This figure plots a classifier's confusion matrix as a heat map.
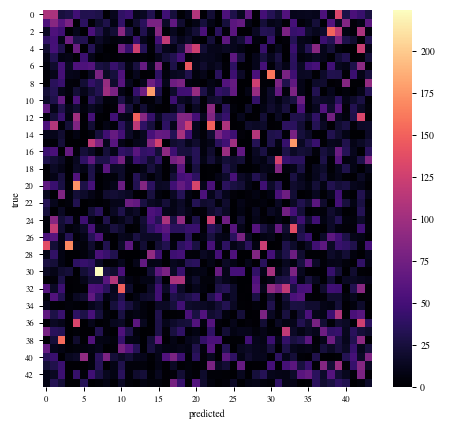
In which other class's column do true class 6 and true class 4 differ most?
20
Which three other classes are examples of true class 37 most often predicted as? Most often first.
32, 0, 10
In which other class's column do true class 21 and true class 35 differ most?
29
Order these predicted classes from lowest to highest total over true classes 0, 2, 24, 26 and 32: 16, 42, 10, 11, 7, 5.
5, 11, 7, 16, 42, 10
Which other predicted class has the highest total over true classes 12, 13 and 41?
22
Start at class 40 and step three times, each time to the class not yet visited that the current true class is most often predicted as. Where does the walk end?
33
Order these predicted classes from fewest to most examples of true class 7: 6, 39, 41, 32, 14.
14, 6, 39, 41, 32
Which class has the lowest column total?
27
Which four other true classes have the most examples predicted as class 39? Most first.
0, 2, 35, 41
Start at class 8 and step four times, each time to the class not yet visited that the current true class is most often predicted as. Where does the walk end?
31
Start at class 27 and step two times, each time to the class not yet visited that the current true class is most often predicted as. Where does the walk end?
16
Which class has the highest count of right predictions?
12
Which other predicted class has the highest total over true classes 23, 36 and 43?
42
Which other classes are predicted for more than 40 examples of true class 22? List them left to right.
11, 12, 36, 39
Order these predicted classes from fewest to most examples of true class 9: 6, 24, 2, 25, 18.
2, 6, 24, 18, 25
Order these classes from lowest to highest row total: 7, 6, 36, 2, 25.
36, 7, 25, 6, 2
